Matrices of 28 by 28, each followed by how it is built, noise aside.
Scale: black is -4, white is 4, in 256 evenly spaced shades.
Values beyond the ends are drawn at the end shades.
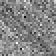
Toeplitz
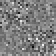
block diagonal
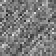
Hankel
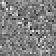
banded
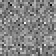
repeating columns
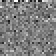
uneven rows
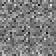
repeating columns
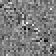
banded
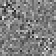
block diagonal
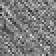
Toeplitz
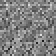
repeating columns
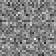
repeating columns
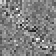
banded
